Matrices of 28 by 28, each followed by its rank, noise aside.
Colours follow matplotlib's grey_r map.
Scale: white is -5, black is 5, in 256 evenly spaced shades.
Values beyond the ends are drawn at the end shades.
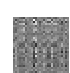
two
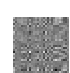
two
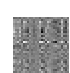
two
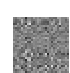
four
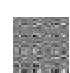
two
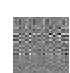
two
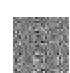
four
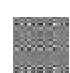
one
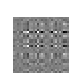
one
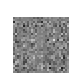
five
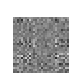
three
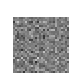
five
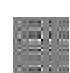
one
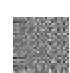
four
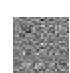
five
